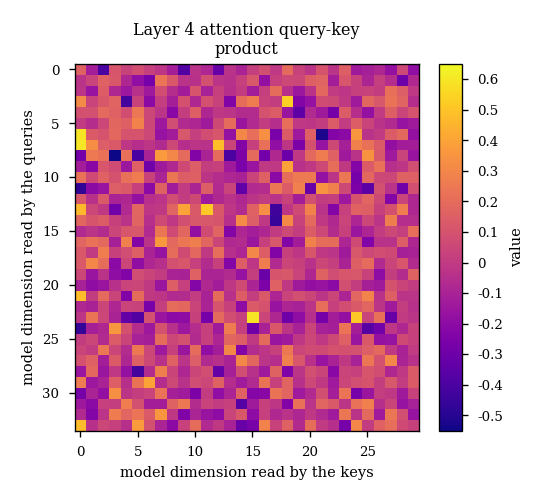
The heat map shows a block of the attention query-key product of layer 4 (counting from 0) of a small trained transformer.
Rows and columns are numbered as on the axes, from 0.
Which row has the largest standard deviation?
8
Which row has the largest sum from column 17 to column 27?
26
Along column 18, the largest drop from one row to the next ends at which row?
4
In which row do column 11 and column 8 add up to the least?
23
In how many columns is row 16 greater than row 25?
19
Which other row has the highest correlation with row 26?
5
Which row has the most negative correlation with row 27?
16
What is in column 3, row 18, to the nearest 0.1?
-0.2
